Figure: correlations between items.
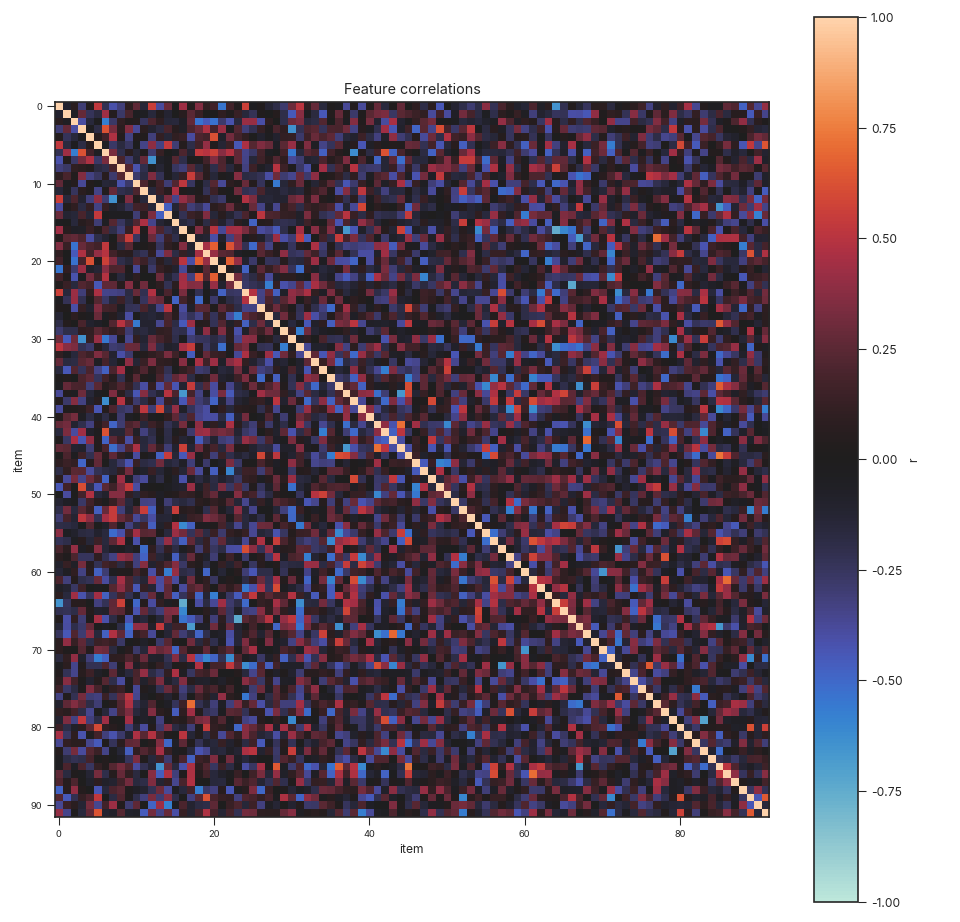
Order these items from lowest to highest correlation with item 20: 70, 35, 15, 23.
70, 15, 35, 23
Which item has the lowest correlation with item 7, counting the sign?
12
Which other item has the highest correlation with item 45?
85
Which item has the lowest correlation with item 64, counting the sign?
16
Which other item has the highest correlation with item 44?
41
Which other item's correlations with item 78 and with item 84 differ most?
17
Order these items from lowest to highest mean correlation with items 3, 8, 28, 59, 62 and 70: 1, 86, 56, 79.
1, 79, 86, 56
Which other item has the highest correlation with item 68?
43
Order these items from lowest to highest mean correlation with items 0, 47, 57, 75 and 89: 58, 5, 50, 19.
58, 50, 19, 5
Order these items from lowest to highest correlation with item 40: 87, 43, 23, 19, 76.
19, 76, 23, 87, 43
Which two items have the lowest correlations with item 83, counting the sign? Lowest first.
79, 42
